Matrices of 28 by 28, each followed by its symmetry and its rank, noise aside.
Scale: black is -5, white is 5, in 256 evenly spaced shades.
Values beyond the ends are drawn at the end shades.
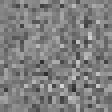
no symmetry, rank five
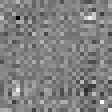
symmetric, rank four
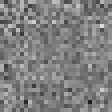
antisymmetric, rank four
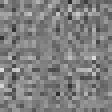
antisymmetric, rank four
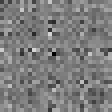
symmetric, rank four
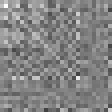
symmetric, rank three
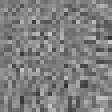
no symmetry, rank five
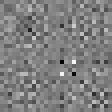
symmetric, rank three
